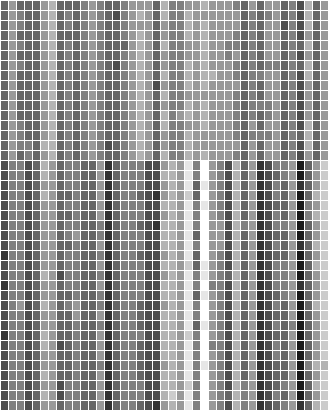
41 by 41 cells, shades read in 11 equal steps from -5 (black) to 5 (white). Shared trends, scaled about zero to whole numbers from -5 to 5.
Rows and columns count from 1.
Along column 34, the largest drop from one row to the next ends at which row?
17
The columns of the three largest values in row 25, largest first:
26, 24, 41
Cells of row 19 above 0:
14
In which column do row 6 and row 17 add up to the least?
38
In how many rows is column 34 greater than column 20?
19
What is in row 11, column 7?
2
